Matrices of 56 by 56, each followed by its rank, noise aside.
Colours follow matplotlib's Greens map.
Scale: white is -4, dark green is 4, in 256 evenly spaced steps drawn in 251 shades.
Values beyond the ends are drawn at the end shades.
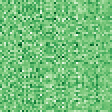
six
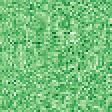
twelve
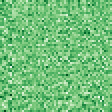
eight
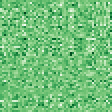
six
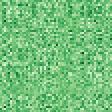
six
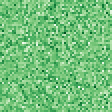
sixteen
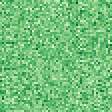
sixteen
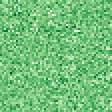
sixteen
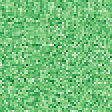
twelve
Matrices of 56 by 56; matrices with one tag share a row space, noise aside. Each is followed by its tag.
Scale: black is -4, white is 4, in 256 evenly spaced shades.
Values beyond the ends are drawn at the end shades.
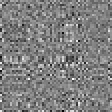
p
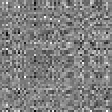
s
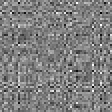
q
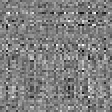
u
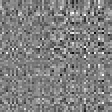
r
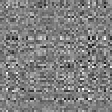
u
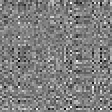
q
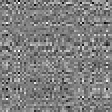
s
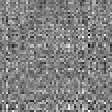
u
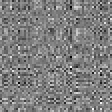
q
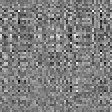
q
